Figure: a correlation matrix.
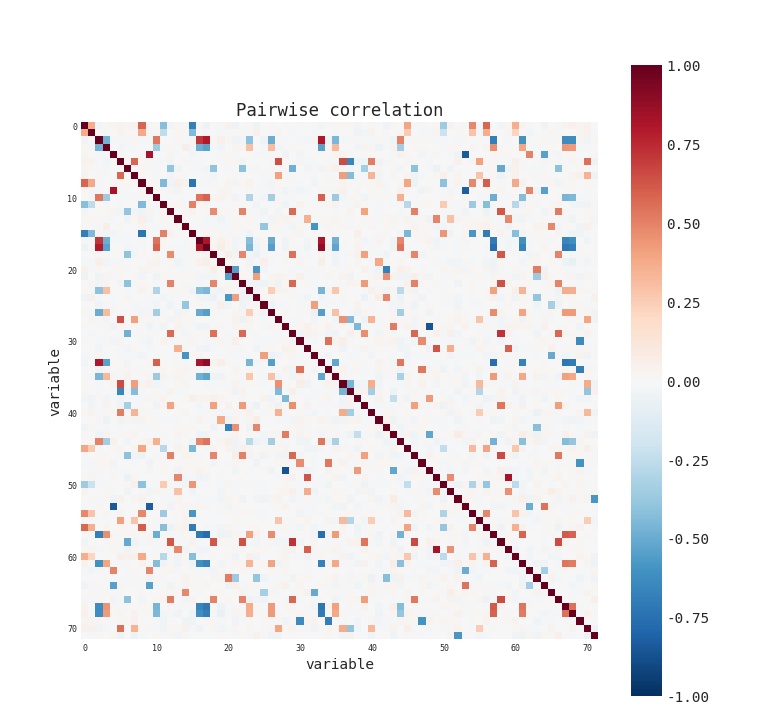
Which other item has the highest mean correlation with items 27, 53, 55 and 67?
5
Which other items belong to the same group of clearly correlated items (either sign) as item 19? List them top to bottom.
41
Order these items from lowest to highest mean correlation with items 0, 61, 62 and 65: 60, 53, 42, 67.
53, 42, 60, 67
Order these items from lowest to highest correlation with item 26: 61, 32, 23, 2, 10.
2, 10, 32, 23, 61
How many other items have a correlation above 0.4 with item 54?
3
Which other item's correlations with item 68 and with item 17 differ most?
33
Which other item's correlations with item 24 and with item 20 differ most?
42
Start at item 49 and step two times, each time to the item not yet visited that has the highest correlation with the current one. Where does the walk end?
31
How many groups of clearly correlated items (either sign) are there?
12
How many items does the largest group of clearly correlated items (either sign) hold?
14
